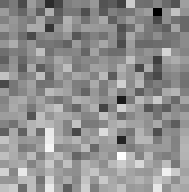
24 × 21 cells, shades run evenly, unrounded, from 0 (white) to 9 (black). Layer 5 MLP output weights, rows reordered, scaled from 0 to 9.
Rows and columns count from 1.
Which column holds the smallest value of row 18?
6
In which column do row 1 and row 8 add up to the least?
15
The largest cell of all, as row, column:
2, 18
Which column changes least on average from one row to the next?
21
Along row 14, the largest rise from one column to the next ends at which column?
12
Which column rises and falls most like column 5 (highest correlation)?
9
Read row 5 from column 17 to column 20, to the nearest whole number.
5 4 5 5
